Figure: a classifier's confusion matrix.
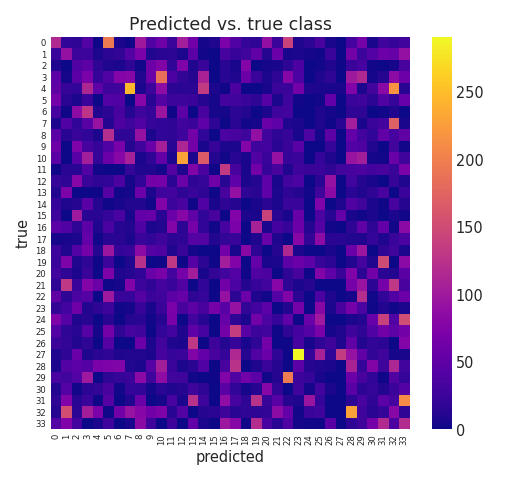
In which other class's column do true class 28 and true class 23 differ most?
32
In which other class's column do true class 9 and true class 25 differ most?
17
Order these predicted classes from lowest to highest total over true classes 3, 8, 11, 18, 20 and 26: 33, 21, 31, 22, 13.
21, 31, 22, 33, 13
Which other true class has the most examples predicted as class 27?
15
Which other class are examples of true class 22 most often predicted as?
29
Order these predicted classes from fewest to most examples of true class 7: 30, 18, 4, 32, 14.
18, 30, 14, 4, 32
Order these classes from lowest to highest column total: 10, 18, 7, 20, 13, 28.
18, 7, 20, 13, 10, 28
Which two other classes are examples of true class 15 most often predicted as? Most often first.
20, 2
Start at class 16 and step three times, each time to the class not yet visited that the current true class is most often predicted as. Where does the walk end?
33
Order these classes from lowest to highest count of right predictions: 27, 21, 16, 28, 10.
16, 10, 21, 28, 27
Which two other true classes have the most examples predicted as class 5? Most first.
0, 8
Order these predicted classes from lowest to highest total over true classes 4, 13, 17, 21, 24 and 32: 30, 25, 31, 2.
2, 30, 25, 31
